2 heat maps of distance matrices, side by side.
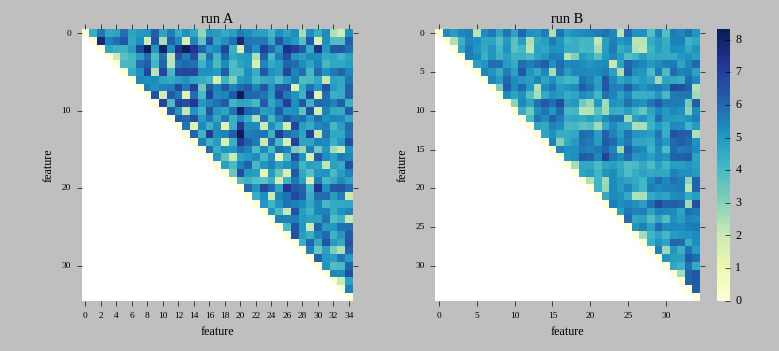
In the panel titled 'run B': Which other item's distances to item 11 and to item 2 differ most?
27
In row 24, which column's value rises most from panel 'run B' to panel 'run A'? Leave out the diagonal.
5
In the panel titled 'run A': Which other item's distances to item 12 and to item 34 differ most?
14
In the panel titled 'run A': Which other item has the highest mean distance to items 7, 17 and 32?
2
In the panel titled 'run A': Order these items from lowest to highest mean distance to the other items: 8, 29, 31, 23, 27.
29, 23, 31, 8, 27
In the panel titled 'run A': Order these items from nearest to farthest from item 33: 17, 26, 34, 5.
17, 26, 34, 5
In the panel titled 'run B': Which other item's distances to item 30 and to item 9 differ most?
22
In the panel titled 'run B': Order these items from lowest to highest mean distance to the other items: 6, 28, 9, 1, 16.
1, 28, 6, 9, 16
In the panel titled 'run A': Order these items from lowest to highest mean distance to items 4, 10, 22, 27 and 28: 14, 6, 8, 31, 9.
6, 8, 31, 9, 14
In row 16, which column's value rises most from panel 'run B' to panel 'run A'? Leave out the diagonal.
13
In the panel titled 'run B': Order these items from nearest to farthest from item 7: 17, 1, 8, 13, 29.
13, 8, 1, 17, 29
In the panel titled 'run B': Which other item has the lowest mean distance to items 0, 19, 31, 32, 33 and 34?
10
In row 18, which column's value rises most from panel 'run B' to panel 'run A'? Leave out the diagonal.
3
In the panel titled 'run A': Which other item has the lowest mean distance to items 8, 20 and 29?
19
